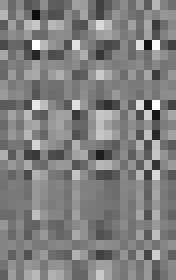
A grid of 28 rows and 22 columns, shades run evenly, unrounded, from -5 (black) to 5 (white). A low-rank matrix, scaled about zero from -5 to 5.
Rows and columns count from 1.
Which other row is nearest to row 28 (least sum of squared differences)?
13
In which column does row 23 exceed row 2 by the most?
5
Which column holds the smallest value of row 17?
20
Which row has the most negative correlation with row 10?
7
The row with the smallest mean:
16
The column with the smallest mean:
19
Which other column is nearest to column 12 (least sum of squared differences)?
17
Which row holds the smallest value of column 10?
12
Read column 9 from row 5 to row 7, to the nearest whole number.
-2 0 0
